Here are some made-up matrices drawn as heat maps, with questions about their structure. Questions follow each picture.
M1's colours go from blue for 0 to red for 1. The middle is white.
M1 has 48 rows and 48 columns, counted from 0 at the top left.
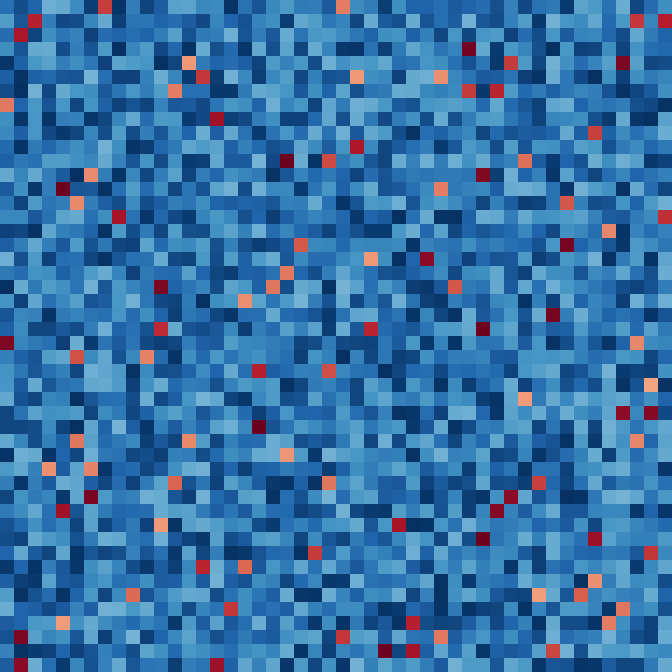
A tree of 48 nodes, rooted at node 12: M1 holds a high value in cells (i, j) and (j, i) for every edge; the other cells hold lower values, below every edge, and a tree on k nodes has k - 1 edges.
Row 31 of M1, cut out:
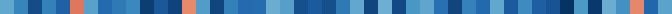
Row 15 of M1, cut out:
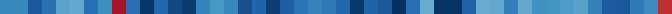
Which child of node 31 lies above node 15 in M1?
45
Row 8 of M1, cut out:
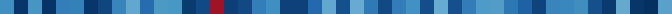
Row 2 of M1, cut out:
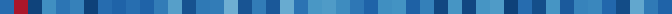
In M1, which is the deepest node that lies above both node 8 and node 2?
1
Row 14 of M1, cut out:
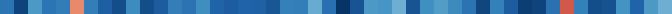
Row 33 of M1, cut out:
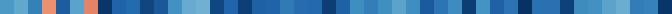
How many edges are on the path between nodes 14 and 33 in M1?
8
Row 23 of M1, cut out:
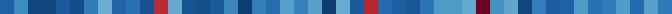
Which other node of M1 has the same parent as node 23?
38
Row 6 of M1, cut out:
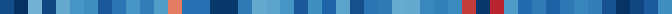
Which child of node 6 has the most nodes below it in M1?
35
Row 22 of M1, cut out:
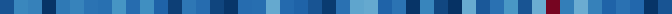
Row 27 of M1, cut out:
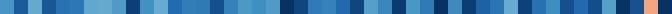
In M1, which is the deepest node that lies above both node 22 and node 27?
46
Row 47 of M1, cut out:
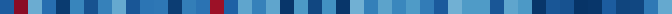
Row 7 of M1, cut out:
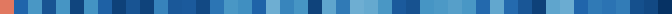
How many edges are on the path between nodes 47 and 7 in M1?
5
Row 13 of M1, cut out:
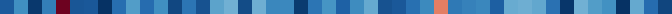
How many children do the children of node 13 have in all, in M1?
2
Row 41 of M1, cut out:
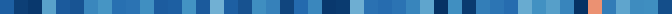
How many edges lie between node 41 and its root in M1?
4
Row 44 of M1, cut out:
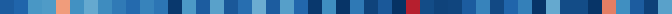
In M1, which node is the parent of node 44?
4
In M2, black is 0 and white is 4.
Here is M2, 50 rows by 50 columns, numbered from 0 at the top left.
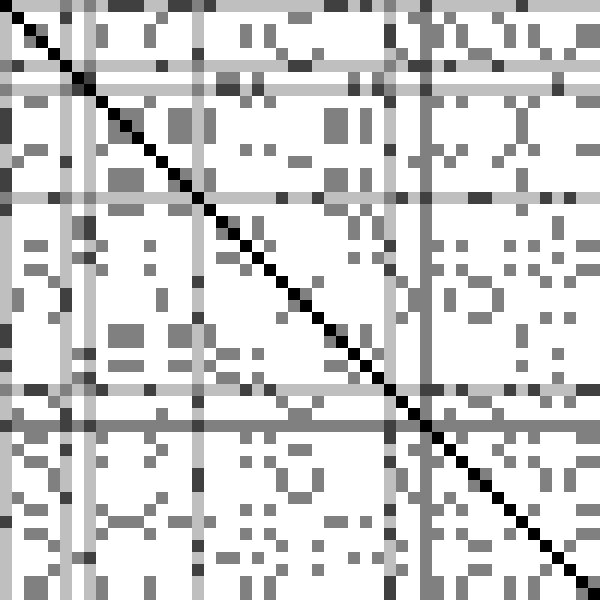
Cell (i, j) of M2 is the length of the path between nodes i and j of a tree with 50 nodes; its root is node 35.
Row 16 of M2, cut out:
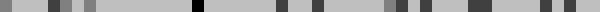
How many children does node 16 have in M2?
8
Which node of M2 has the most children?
32
